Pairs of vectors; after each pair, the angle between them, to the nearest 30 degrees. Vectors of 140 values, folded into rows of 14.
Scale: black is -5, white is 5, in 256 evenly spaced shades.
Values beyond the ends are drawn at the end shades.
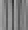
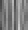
150 degrees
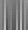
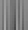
30 degrees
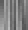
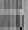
120 degrees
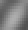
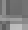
90 degrees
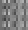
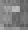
120 degrees
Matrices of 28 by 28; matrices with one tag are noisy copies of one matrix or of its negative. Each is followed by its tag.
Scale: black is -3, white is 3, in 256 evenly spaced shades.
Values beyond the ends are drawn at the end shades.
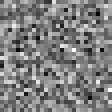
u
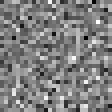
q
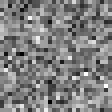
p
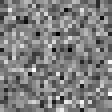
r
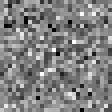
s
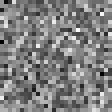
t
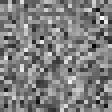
s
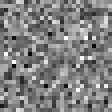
s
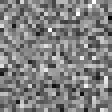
q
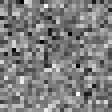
s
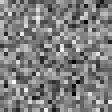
p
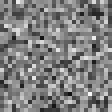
s
